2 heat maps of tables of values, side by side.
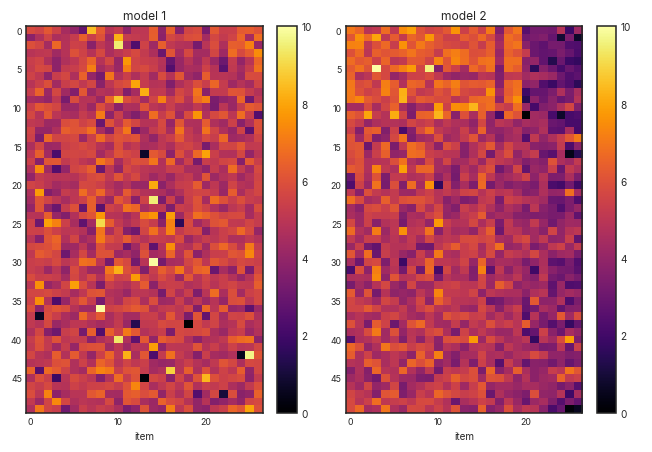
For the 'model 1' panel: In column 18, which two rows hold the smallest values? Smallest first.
38, 37
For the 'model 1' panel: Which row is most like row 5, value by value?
4
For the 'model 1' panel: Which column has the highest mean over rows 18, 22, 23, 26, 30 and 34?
14
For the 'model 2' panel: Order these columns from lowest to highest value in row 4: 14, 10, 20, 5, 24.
24, 20, 5, 14, 10
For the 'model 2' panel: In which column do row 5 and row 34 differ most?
3
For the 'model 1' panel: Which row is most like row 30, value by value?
22
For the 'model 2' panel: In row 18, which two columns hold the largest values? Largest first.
6, 3
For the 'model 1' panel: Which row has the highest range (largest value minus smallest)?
42
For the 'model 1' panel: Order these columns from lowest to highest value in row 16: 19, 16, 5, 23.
16, 23, 5, 19
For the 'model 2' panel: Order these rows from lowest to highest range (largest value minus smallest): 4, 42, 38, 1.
42, 38, 4, 1
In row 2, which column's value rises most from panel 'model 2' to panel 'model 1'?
25
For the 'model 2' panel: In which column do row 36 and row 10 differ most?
14
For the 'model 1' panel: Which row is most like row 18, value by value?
35
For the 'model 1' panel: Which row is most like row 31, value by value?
9
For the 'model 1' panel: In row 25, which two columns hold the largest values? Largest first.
8, 2
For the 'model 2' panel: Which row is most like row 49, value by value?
16
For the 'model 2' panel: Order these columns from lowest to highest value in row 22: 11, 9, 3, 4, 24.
24, 11, 3, 9, 4
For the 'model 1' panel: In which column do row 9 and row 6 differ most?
10
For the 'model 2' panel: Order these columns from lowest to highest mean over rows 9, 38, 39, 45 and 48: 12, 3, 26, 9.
26, 12, 9, 3
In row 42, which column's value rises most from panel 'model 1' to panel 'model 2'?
24
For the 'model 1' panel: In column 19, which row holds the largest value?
11
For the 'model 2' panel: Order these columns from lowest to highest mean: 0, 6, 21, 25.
25, 21, 6, 0
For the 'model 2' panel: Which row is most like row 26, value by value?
18
